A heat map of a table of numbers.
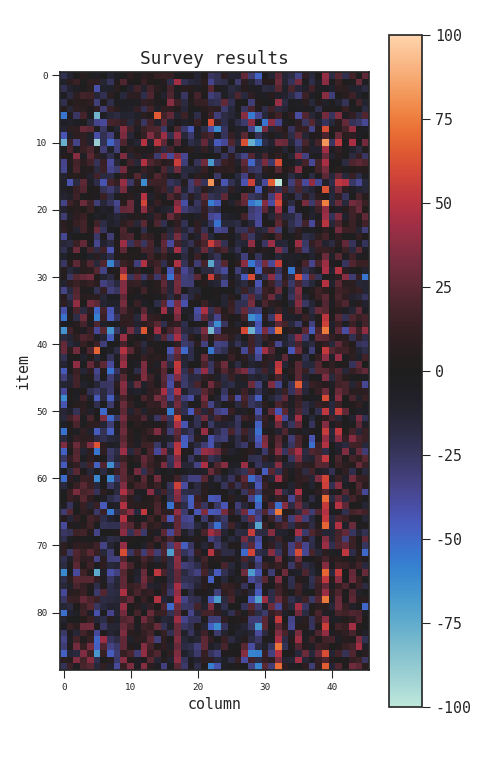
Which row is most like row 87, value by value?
62
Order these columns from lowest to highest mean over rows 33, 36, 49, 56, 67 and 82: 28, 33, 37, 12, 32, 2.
28, 37, 33, 2, 12, 32
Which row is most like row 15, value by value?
27
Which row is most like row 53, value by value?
48
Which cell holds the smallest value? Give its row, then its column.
16, 32
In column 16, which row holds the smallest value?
71
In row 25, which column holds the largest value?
22
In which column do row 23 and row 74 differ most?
5
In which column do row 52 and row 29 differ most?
32
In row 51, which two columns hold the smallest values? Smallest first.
7, 33
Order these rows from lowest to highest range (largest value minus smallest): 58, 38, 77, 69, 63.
69, 77, 58, 63, 38
